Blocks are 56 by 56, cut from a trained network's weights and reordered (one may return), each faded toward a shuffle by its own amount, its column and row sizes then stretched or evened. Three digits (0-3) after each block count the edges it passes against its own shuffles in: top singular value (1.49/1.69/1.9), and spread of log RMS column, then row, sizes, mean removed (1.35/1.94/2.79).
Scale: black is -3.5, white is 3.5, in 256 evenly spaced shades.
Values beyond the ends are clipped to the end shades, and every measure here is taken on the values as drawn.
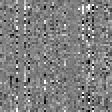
1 3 1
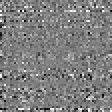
0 1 3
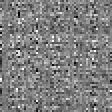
0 3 0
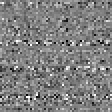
0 1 3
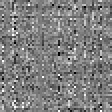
0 3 0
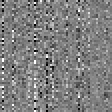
3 3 0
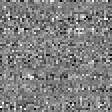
0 0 3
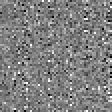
1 2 0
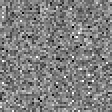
2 0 0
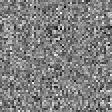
2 1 0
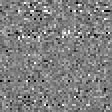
0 1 2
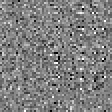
3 1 1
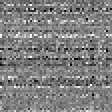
3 1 3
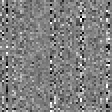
3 3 0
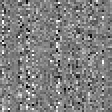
0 3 0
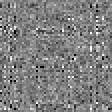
3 2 2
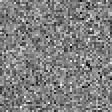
0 1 0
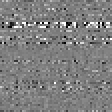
3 0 3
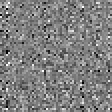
1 2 2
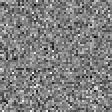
1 1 1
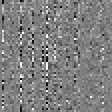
3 3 0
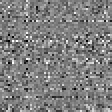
2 1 3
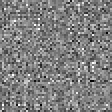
2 1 1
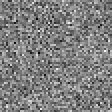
2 0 0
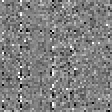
3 2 0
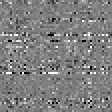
1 2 3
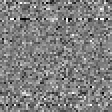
2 0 2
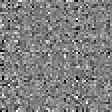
1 2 2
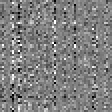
2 3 0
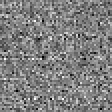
0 0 2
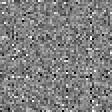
2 1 1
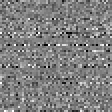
0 0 3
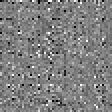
1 2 2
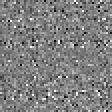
0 1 2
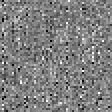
1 2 0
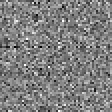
2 1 1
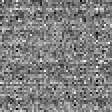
1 2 0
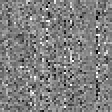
0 3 0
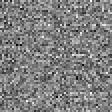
2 0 1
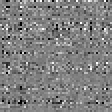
1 2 3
